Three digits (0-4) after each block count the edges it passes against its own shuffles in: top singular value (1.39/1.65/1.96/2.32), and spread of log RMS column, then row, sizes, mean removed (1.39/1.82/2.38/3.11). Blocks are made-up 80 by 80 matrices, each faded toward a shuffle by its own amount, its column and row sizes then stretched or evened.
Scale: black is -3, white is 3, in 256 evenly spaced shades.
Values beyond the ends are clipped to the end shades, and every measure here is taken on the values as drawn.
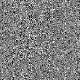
2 3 0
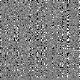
3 4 3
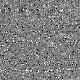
2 0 2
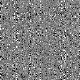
0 4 2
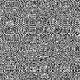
4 0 2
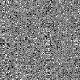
3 2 0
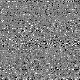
2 0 3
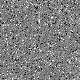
0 1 0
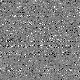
1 0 3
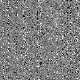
1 3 0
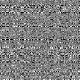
4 1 4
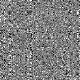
3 3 0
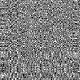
4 2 0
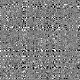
3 3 4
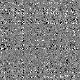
1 3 3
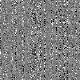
0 4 0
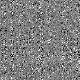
1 3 1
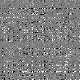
3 3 4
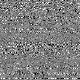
2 0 4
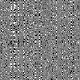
4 4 1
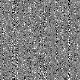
0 4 0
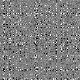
2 4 4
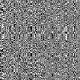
4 4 0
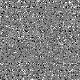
1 1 3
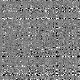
3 3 4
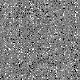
1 3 1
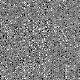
2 2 1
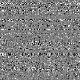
3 1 4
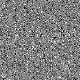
2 2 0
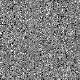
0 3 0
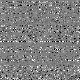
2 1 4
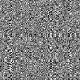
4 3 1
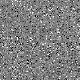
2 2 2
